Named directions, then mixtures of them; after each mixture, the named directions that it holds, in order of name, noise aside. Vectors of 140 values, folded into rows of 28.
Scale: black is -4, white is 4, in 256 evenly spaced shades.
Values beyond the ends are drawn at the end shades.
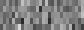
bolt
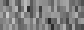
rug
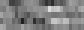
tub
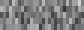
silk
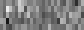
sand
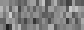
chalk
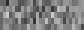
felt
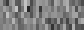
rug.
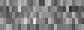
chalk, felt.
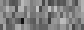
bolt, sand, tub.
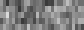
felt, rug, tub.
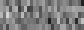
chalk, rug.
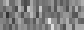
rug.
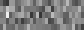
felt, rug, sand.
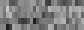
chalk, sand, tub.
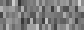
felt, silk.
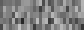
bolt, felt.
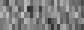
rug.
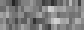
silk, tub.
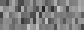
felt, silk.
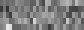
chalk, sand.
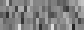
bolt, rug, silk.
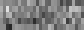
chalk, sand.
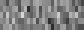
rug.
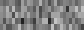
bolt, chalk, felt.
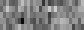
bolt, sand, tub.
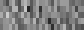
rug.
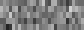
chalk.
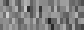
rug.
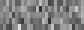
bolt, chalk.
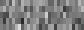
bolt, silk.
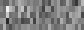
felt, sand.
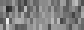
sand.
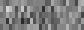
felt, sand, silk.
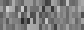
felt, sand, silk.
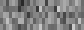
bolt, felt, sand.
